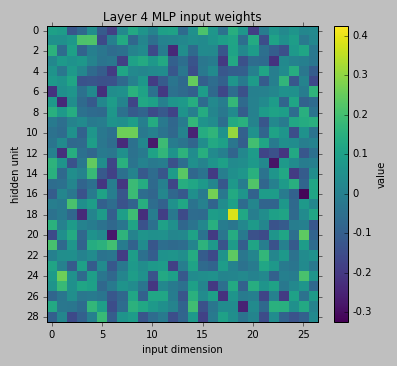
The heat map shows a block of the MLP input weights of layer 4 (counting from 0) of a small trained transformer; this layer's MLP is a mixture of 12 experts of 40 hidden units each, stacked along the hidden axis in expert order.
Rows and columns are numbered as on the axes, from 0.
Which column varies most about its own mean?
7
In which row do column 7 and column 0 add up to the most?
13
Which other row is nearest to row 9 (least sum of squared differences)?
26
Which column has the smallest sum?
6
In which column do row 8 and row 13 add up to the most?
0
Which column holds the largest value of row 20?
25
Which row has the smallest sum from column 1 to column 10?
11
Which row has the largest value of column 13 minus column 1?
12
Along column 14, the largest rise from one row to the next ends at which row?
5
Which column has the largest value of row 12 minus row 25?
10
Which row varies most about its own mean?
18
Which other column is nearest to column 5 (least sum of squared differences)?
17
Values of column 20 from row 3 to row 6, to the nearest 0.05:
-0.05 0 0.1 0
